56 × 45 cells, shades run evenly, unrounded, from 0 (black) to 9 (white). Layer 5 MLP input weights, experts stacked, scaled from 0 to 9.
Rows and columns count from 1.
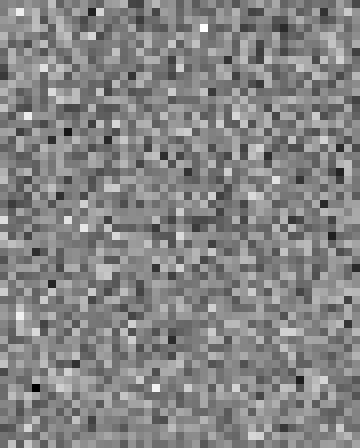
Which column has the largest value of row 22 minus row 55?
29
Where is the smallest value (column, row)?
5, 49
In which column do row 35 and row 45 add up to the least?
22
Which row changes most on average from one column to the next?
19
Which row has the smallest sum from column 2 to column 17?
14
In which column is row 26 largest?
11
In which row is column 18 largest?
48
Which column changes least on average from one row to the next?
25
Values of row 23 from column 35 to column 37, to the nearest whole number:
8 5 4
